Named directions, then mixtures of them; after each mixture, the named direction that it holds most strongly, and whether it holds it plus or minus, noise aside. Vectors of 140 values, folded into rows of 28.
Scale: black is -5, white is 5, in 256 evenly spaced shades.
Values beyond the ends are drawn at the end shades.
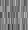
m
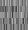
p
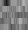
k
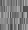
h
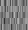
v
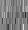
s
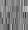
s, plus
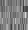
h, plus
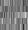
s, minus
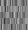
v, plus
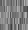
h, plus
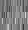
s, minus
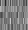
v, plus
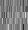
s, minus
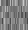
v, minus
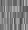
h, plus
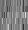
s, minus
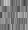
k, minus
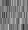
s, minus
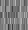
m, plus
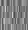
v, minus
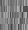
h, plus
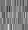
s, minus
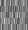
v, minus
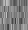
k, minus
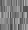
h, plus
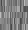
h, plus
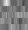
k, minus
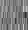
s, plus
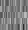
m, plus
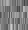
h, minus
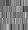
s, minus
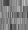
k, plus
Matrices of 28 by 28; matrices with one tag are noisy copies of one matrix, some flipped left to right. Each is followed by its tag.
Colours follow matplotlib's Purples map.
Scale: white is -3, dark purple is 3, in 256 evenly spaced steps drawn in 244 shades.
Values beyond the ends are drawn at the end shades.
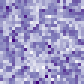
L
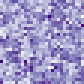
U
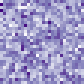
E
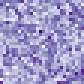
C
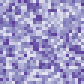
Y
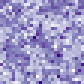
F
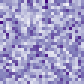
Y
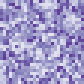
L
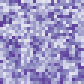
U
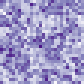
F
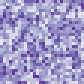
C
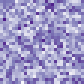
E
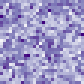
F
